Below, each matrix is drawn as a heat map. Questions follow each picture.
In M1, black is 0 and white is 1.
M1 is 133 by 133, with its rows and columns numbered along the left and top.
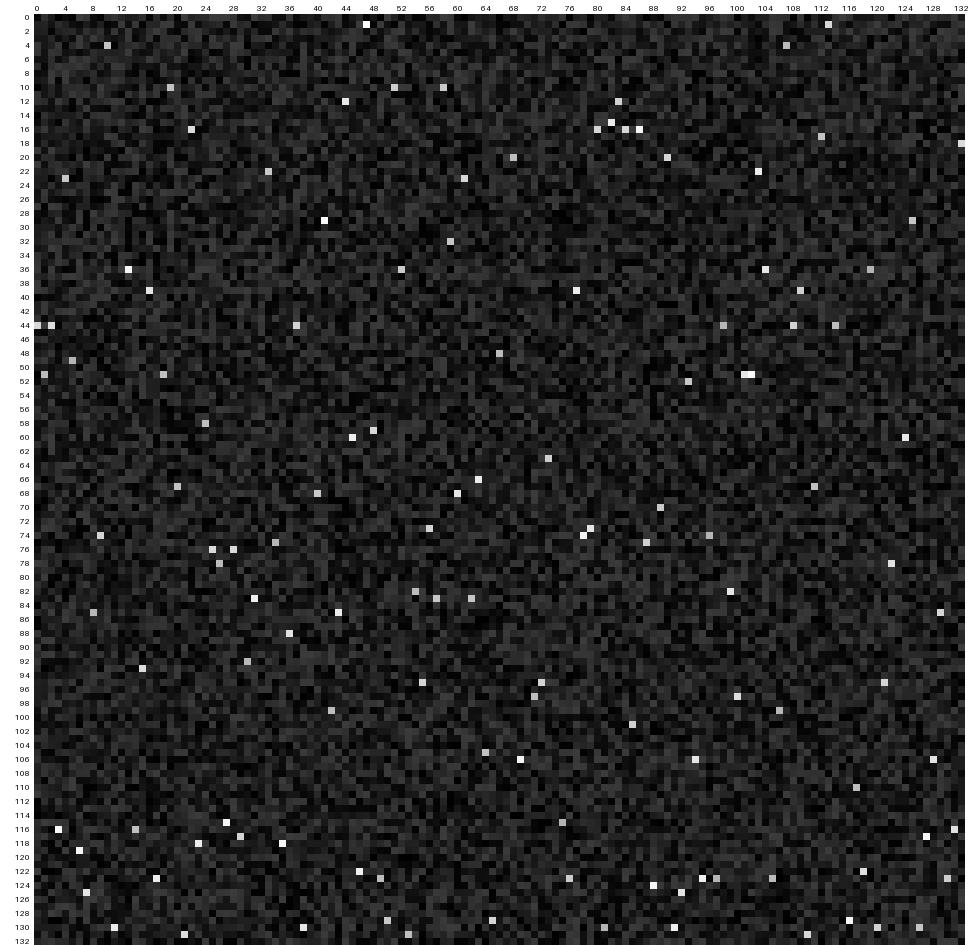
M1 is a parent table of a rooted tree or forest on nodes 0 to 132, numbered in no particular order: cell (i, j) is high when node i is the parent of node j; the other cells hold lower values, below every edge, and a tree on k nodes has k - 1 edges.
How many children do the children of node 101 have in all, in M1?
3
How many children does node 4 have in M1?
2
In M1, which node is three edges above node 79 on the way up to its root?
66
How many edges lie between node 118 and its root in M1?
3
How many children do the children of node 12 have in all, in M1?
9
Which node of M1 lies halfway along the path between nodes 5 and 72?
123
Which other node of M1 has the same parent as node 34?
87
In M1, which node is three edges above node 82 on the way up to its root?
52
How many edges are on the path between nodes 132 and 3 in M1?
7
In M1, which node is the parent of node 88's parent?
60
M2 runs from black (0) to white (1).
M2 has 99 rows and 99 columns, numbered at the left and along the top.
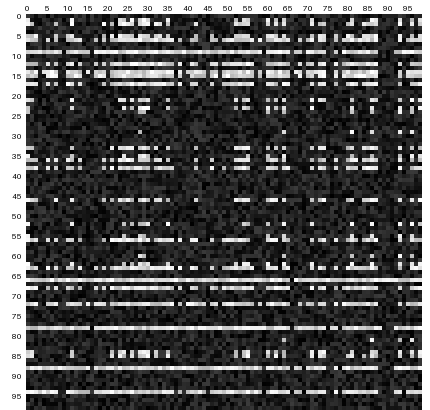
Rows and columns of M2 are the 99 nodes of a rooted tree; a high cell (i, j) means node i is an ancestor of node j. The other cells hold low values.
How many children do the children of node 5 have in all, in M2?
2
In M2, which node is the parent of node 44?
15
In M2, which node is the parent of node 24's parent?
35
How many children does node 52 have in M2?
4
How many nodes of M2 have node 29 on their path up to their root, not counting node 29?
6
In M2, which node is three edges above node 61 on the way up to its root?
36
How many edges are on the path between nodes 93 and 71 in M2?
8
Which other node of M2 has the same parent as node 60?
0
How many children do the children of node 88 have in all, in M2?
5
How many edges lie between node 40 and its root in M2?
7
